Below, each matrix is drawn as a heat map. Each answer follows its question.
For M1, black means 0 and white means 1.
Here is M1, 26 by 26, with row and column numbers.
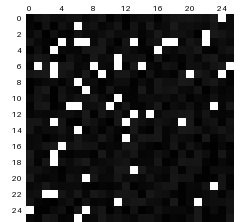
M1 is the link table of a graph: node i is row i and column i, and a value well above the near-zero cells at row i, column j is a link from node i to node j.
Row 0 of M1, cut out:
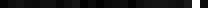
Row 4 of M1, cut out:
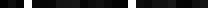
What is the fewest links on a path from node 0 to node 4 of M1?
4
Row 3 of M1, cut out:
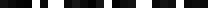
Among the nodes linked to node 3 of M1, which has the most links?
node 6
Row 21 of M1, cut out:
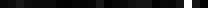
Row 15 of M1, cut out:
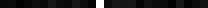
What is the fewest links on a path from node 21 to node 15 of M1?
7
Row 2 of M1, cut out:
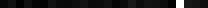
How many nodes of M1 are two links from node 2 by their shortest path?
1
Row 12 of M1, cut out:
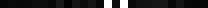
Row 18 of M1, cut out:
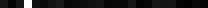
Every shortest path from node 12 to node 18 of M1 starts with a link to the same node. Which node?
node 13
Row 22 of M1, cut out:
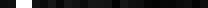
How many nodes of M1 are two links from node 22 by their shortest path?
6
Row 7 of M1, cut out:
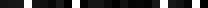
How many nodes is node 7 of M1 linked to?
4
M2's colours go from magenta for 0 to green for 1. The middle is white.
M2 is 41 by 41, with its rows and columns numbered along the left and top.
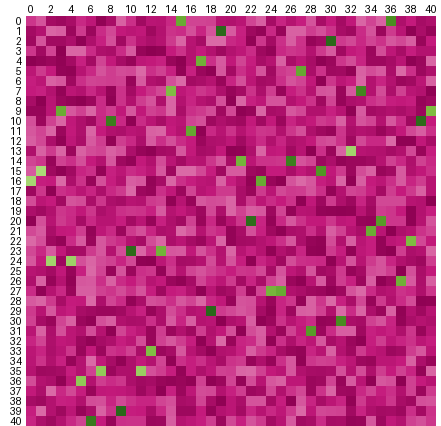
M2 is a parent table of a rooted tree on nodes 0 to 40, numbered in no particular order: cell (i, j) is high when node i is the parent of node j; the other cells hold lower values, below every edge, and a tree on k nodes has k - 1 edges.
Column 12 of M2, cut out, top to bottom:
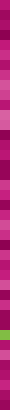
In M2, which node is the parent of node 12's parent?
7
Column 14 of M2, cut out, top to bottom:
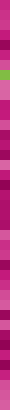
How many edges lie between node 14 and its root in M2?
3
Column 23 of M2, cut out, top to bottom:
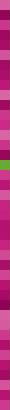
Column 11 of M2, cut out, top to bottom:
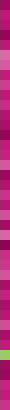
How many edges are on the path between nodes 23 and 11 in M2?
2
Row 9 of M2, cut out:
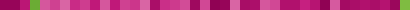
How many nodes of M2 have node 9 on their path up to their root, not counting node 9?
3
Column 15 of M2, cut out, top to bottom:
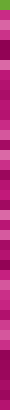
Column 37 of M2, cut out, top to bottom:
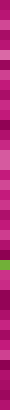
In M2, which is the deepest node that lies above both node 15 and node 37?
35
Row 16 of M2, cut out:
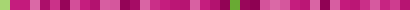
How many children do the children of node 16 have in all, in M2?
4
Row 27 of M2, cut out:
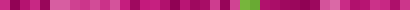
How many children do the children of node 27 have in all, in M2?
2
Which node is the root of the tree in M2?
20
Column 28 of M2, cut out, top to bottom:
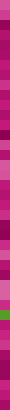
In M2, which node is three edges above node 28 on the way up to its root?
2
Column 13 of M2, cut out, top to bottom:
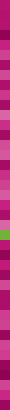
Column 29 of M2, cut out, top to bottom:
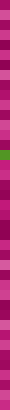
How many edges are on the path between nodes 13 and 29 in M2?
5
